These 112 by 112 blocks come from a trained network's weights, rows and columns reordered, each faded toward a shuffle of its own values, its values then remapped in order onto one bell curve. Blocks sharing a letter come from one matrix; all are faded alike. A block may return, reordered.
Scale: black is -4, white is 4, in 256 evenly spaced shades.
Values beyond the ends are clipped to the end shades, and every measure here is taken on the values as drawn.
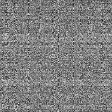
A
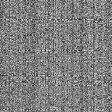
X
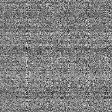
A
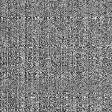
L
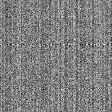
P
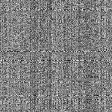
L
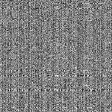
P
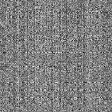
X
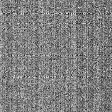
P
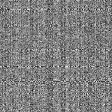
L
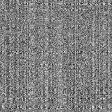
L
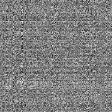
A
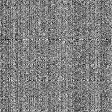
P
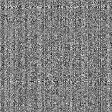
P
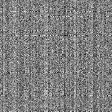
P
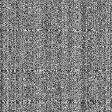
X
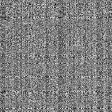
L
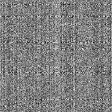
X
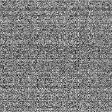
A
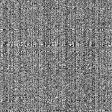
P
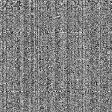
P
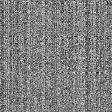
L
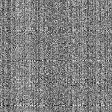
P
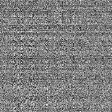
A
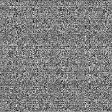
A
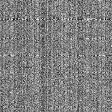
P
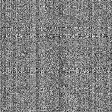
X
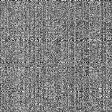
X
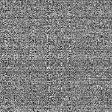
A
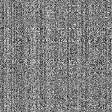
L
